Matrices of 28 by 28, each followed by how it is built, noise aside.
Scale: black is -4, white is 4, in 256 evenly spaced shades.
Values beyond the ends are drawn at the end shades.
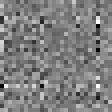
low rank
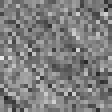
Toeplitz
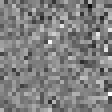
upper triangular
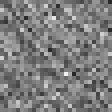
Toeplitz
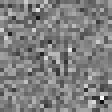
block diagonal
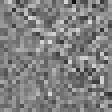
upper triangular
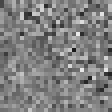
upper triangular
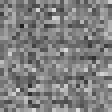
blocks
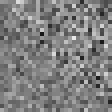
upper triangular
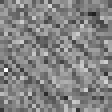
Toeplitz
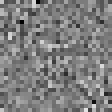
block diagonal
